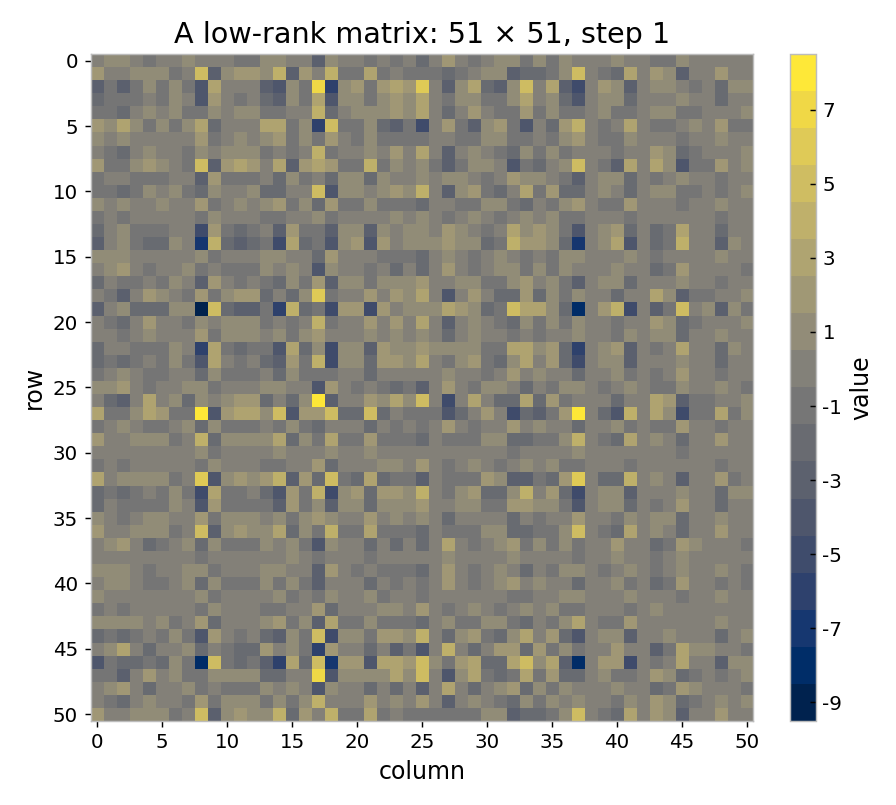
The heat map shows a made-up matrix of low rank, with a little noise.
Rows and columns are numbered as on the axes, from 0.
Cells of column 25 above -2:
37
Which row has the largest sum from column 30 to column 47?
45
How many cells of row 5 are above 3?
2
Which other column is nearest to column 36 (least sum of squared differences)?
13
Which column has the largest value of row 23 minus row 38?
17
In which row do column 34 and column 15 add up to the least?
27
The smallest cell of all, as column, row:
8, 19
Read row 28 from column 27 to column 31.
2 0 -1 0 0
